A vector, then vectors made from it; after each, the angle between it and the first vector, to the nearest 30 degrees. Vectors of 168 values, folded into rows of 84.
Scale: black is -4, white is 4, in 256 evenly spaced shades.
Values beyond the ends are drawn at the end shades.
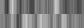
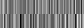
90 degrees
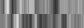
150 degrees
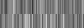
60 degrees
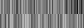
60 degrees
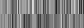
120 degrees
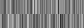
90 degrees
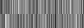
90 degrees
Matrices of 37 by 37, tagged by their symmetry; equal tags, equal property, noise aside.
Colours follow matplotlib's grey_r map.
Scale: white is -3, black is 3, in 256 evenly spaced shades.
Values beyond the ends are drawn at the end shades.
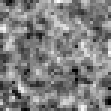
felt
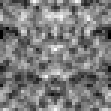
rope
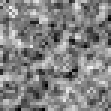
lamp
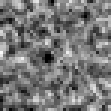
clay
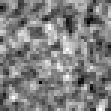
clay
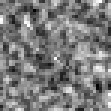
clay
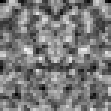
rope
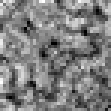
lamp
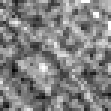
felt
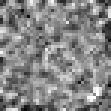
lamp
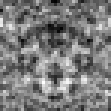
rope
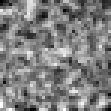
clay
